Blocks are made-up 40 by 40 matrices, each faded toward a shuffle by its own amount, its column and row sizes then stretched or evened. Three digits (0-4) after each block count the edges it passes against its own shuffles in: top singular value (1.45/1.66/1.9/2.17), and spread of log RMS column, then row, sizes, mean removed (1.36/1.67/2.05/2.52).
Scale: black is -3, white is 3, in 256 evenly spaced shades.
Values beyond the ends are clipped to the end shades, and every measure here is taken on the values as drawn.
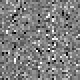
0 3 0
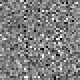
1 2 0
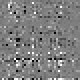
3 3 4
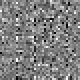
2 3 1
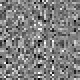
4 4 0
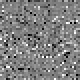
0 0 3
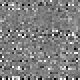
3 0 4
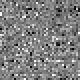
0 0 2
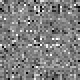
2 1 2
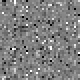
0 2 0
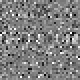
3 0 3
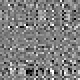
4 2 4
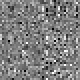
2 3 0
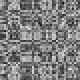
4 0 0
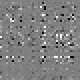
1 3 4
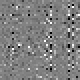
3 3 2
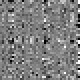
3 4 2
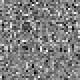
1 0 1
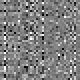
4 4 0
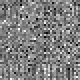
3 1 0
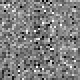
1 2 0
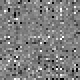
0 3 2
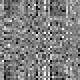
4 3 1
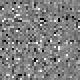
1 2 2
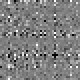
2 3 3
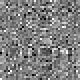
3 0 0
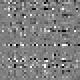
3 3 4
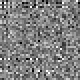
2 0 2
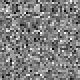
2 1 1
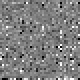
0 3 2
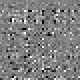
1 1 4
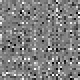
3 3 2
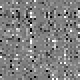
2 3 1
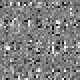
2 2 3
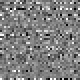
3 0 4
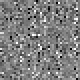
0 3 2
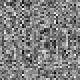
2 3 0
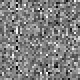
1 2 0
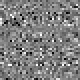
3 0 4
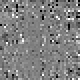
1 4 2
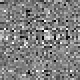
3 1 3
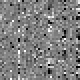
2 4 0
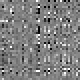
4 4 3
